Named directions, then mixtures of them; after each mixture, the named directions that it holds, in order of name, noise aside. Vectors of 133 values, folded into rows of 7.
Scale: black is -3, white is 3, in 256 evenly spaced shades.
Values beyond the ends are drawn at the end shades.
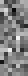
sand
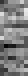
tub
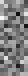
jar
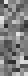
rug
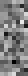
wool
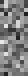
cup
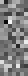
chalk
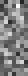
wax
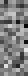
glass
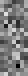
chalk, cup.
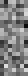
glass, tub.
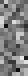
rug.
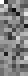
chalk, jar, sand.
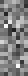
chalk, cup.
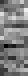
tub.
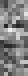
cup, rug, tub.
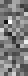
chalk, wool.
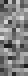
sand, tub, wax.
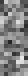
cup, rug, wax.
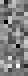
chalk.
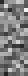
cup, sand, tub.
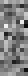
wool.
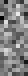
jar, rug, wax.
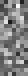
wax.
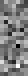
chalk, cup, rug.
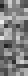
rug, tub, wax.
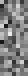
cup, wax.
